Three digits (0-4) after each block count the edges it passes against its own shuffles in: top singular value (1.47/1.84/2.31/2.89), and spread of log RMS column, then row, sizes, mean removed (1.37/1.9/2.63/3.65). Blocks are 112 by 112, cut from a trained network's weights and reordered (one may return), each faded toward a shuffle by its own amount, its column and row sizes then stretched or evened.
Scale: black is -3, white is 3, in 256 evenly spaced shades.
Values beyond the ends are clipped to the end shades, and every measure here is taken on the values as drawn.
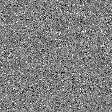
0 1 1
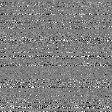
0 1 4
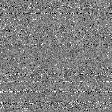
1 0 3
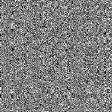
2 3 0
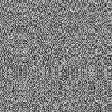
4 0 0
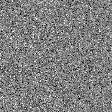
0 1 0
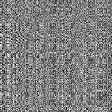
3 3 2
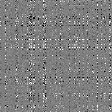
3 4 3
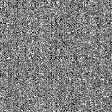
1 1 2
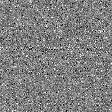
1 0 1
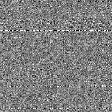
2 1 3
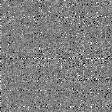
1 2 3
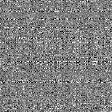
1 0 4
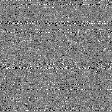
0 1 4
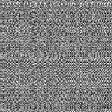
4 3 2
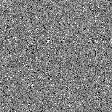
0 1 0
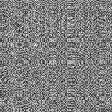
4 1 0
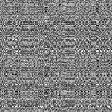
4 1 3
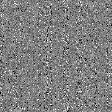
0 3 0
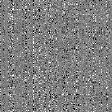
1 4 2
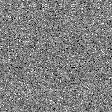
1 0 0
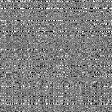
3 1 4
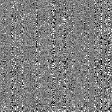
2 4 1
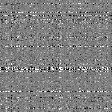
2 2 4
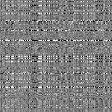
4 2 4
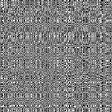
4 4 3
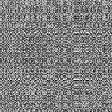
4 0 2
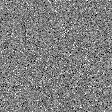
0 0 0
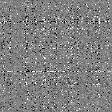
2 3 3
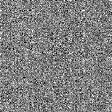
1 1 2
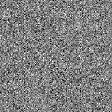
2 2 0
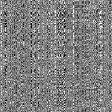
3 4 1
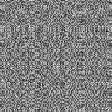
4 0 1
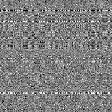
4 0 3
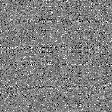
2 1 2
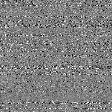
0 0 4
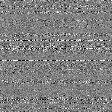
1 0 4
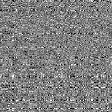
3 1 3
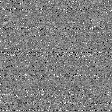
0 0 3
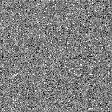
1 1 0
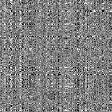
3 3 3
